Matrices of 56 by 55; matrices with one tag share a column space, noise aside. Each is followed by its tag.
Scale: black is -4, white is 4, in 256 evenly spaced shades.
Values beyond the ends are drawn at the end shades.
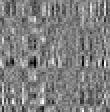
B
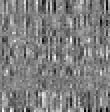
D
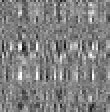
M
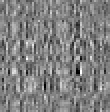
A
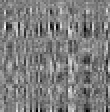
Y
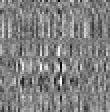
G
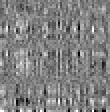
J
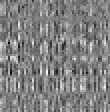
A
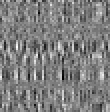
M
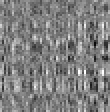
A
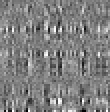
J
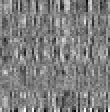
D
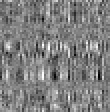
M
